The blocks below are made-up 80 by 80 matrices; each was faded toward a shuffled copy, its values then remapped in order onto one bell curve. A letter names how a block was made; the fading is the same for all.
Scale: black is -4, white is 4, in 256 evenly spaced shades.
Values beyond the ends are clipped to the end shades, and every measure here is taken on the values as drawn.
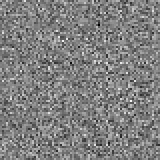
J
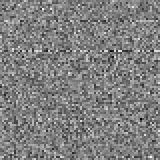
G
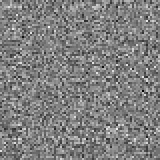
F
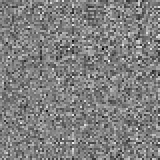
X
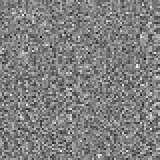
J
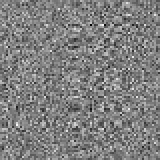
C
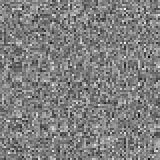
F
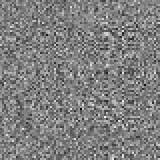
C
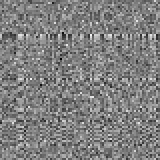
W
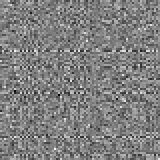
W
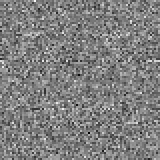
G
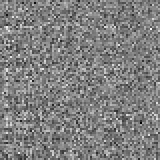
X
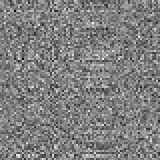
C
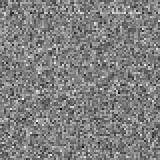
G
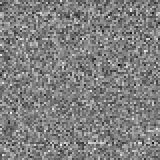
G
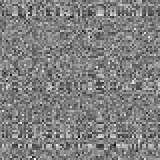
W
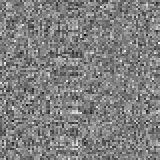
F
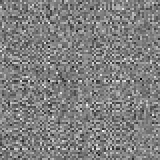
W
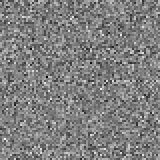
G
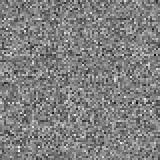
G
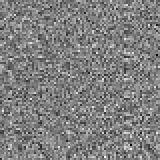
F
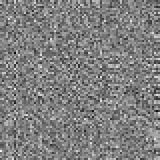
F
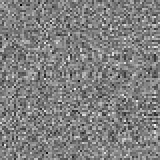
F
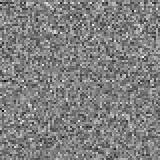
G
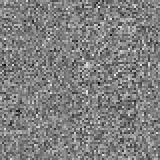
X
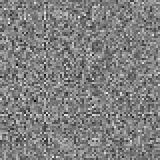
X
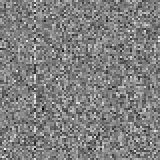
X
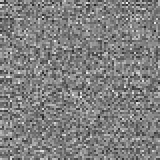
J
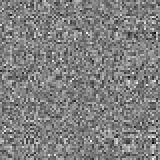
F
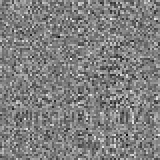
F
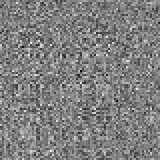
J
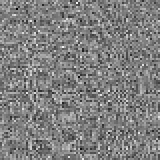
J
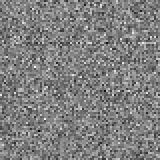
G
